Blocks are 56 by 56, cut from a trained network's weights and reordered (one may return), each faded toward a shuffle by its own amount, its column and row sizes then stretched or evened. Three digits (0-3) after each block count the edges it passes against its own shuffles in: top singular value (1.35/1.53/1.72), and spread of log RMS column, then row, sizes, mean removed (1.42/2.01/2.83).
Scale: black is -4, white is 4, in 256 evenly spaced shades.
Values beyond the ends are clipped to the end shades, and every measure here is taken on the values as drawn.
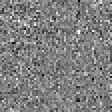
0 2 1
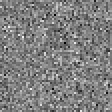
0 1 0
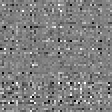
0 2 3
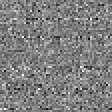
0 0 2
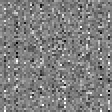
0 3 0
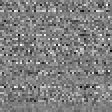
3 0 3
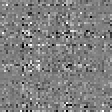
1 2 3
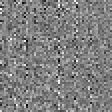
3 2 1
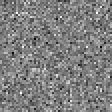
0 1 0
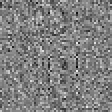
3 2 0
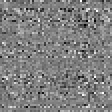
2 1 3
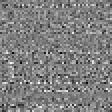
3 0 3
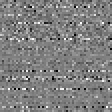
1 0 3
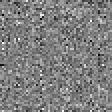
2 2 1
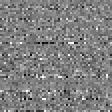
0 0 3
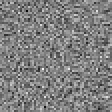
3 0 0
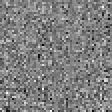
0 2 1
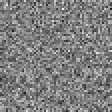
2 0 0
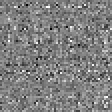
1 1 2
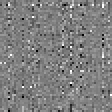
1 2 1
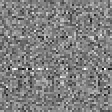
3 0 1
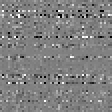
2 2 3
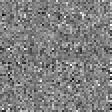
1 1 1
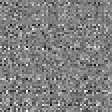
3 1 3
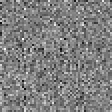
3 1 1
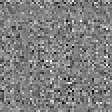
2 2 2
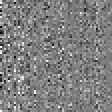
1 3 0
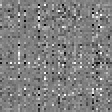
2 3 2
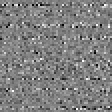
0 0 3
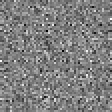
2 1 2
